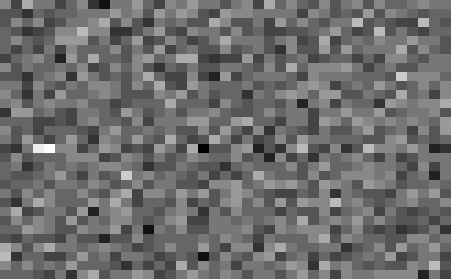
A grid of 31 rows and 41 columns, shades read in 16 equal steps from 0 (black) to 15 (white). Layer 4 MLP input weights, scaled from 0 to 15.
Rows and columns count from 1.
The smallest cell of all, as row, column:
17, 19
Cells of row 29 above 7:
6
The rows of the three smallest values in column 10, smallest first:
1, 27, 18
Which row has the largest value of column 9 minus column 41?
31
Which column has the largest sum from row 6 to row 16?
37
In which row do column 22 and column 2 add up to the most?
24
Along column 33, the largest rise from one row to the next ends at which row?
3
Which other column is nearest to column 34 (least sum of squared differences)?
36
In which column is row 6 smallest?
26
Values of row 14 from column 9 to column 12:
8 6 6 5
